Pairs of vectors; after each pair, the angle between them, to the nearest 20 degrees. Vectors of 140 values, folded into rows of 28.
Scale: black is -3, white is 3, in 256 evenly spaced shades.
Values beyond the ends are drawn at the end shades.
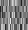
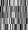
40 degrees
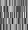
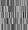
160 degrees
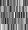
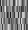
100 degrees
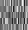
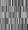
120 degrees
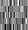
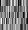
120 degrees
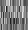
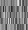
100 degrees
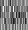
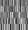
100 degrees
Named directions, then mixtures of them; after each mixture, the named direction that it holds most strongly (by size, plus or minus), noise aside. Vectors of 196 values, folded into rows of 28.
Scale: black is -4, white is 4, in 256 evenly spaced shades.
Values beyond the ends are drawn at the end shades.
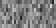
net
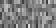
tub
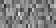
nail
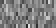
tub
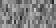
net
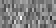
net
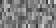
tub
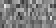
nail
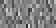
nail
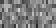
tub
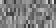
tub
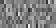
nail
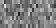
nail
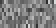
tub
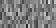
tub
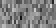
net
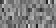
tub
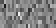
nail
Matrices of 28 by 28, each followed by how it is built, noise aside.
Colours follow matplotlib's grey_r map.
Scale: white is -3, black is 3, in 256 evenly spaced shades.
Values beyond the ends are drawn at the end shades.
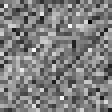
Hankel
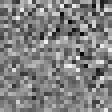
upper triangular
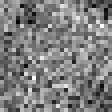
smooth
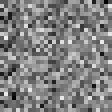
repeating rows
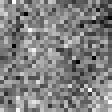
smooth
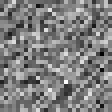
Hankel
